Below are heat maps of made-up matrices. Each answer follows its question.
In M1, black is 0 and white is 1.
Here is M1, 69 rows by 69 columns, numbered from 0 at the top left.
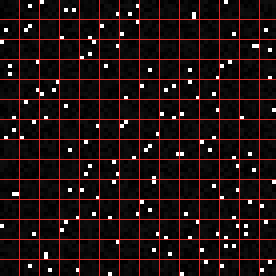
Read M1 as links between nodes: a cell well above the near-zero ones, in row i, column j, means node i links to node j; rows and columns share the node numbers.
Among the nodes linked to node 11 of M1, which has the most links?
node 29
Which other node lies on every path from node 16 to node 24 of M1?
node 55
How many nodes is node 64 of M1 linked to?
1
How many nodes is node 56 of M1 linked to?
3
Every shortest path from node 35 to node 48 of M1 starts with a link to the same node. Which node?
node 21
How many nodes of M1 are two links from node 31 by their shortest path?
2
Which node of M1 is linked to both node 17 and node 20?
node 47
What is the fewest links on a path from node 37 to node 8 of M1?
7
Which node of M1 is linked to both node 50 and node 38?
node 62
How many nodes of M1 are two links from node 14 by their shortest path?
1
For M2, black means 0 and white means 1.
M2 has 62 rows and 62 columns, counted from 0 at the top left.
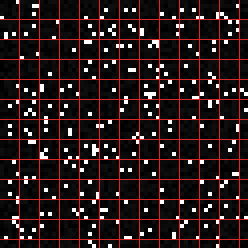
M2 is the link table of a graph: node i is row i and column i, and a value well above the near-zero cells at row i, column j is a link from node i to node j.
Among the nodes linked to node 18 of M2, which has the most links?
node 52
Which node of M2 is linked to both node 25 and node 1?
node 8
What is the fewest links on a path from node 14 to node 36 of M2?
5
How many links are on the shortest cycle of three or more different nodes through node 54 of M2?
3
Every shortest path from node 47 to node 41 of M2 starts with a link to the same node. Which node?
node 40
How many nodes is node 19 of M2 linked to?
3
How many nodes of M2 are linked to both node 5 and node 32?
1
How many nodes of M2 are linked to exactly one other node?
4
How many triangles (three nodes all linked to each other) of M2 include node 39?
1
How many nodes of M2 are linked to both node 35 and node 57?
1
